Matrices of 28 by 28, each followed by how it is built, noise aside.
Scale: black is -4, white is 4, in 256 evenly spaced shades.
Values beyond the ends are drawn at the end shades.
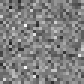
repeating rows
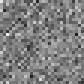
Hankel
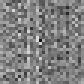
repeating rows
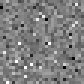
sparse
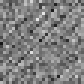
Hankel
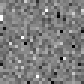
sparse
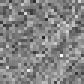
Hankel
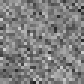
Toeplitz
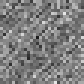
Hankel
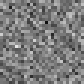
Toeplitz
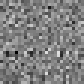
low rank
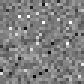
sparse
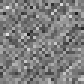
Hankel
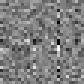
low rank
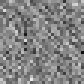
Toeplitz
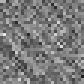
Toeplitz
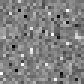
sparse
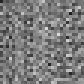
repeating rows
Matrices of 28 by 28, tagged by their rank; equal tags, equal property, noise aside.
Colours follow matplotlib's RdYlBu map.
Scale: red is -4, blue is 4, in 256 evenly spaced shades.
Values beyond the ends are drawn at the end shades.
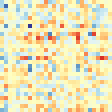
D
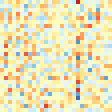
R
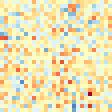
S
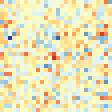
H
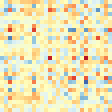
D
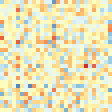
R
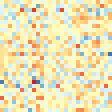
H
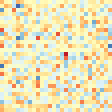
H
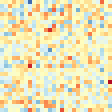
S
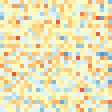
H
